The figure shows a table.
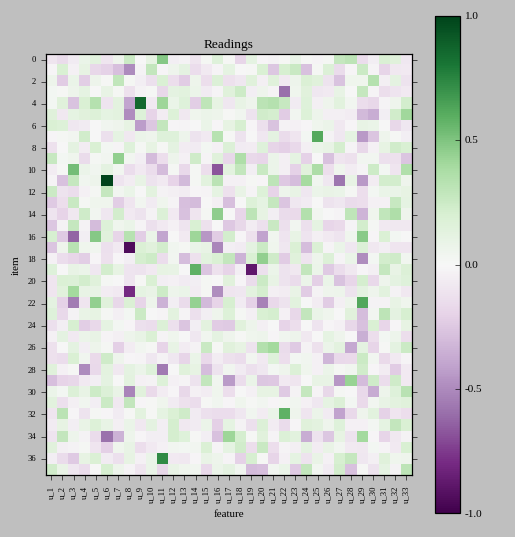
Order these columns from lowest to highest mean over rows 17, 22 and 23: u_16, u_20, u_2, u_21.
u_16, u_2, u_20, u_21
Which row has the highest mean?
4
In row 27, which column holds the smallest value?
u_26
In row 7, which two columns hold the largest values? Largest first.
u_25, u_16
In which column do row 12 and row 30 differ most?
u_8
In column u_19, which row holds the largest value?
14
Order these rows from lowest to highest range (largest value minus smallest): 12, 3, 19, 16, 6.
12, 6, 3, 16, 19
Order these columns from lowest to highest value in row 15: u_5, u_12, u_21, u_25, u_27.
u_5, u_27, u_12, u_25, u_21
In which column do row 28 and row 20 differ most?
u_4
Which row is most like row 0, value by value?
36
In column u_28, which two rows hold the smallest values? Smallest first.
26, 37
